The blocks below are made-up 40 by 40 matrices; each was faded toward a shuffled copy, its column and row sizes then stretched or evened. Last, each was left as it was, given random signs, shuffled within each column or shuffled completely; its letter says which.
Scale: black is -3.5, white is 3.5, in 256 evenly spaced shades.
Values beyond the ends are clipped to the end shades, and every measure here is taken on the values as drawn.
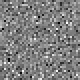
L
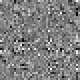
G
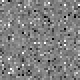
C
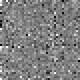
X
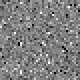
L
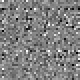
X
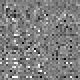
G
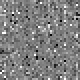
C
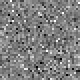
L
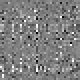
G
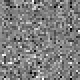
X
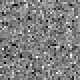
L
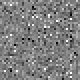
C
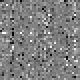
C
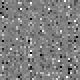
C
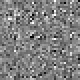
X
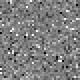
L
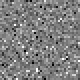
L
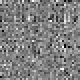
G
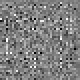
G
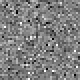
L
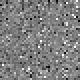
C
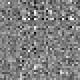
G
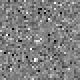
L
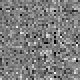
X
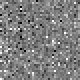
C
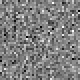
C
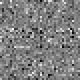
X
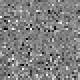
X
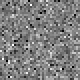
L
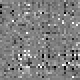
G
